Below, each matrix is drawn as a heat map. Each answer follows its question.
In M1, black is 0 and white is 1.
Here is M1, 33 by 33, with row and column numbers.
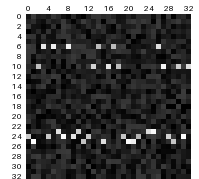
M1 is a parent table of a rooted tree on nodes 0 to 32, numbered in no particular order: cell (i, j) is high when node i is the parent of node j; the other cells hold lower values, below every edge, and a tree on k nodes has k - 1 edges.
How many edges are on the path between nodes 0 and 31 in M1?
2
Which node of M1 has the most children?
24
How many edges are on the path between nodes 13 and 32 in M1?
2
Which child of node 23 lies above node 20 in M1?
25
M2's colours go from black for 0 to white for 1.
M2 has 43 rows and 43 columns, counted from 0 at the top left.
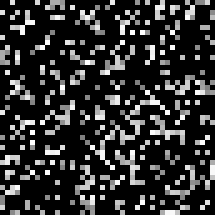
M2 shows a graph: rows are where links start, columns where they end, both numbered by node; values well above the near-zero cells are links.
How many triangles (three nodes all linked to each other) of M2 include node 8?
8
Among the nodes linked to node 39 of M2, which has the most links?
node 16
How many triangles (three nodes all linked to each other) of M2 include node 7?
2
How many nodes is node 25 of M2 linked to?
7
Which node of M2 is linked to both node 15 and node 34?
node 38
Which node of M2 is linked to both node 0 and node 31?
node 2
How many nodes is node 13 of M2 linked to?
5
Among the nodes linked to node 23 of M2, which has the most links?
node 3
